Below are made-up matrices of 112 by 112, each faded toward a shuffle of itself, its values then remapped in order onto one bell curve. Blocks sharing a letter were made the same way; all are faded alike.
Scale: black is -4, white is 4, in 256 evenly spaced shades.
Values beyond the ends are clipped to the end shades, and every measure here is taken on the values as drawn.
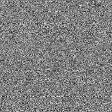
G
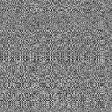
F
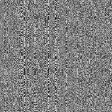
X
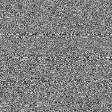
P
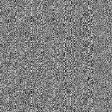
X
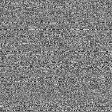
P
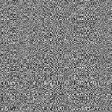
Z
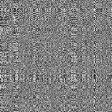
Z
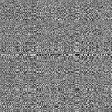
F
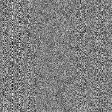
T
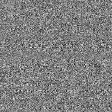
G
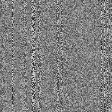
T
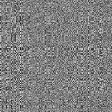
Z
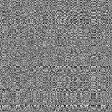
F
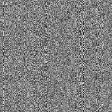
X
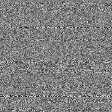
P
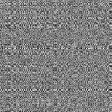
F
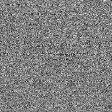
G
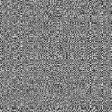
Z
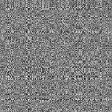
Z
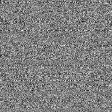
G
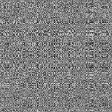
Z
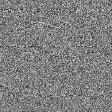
G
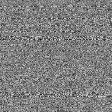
P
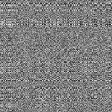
F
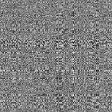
Z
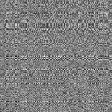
F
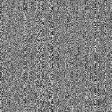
X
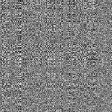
Z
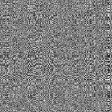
Z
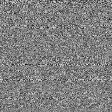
G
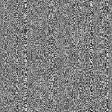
X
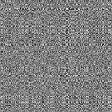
F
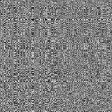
Z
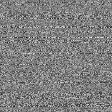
P
